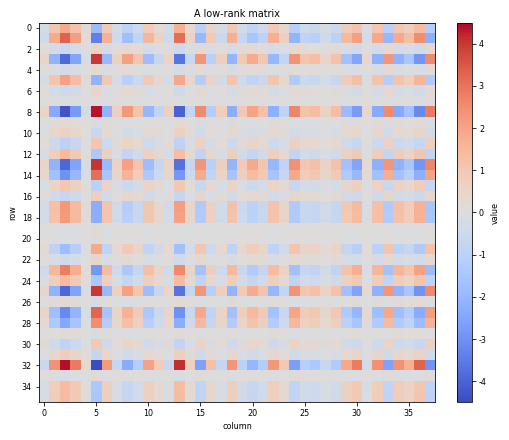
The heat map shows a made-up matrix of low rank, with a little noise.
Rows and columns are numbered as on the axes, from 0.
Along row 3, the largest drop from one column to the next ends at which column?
6
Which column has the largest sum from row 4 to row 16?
5
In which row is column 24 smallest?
32
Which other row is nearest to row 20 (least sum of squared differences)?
19
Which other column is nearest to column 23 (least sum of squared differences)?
11
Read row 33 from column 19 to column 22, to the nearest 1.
0 0 0 0
